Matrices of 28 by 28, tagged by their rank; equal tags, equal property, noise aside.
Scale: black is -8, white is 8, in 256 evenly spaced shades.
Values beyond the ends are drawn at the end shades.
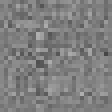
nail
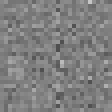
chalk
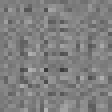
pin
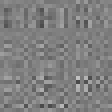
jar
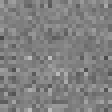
nail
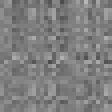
jar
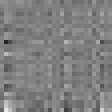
jar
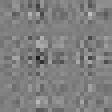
jar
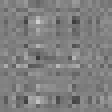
jar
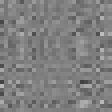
pin
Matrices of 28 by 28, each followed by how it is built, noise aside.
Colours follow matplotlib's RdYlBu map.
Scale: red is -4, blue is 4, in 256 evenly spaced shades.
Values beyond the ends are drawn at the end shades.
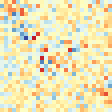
block diagonal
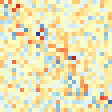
banded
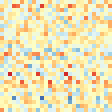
repeating columns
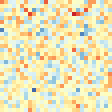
repeating columns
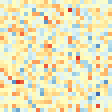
repeating rows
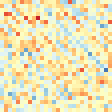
Toeplitz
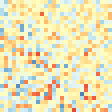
lower triangular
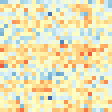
blocks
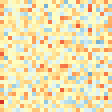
repeating rows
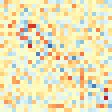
banded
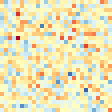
repeating columns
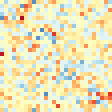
block diagonal
